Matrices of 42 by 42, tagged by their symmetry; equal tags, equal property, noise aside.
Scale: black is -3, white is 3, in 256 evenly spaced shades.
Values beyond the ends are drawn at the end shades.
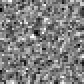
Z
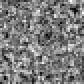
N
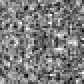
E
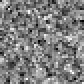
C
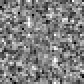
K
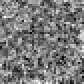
C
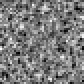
K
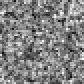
N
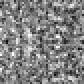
E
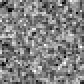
C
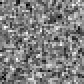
Z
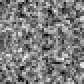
E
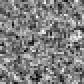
Z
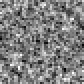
K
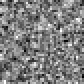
Z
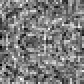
E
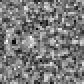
E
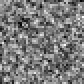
C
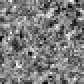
N
